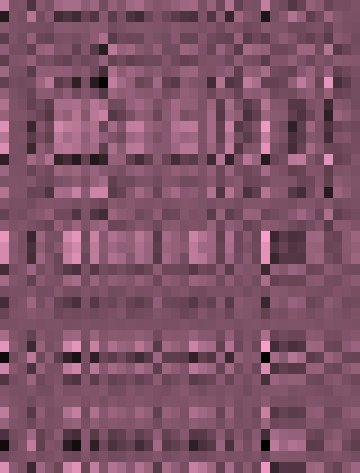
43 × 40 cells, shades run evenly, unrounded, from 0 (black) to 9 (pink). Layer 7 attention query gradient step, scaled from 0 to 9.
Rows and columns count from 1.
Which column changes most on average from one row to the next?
30
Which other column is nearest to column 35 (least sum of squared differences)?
5
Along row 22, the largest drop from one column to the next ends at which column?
31
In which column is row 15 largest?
37
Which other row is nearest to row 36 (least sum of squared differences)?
27
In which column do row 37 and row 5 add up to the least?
12
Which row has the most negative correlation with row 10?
15
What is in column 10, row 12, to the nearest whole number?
6
